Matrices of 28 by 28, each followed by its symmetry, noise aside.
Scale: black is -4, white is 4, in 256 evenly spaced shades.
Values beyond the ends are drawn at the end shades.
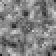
symmetric.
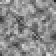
same after a half turn.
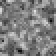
symmetric.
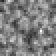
no symmetry.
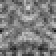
mirrored left to right.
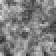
no symmetry.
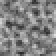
same after a half turn.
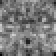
mirrored left to right.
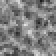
same after a half turn.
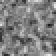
antisymmetric.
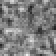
antisymmetric.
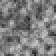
symmetric.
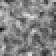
no symmetry.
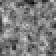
no symmetry.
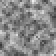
symmetric.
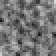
same after a half turn.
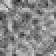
symmetric.
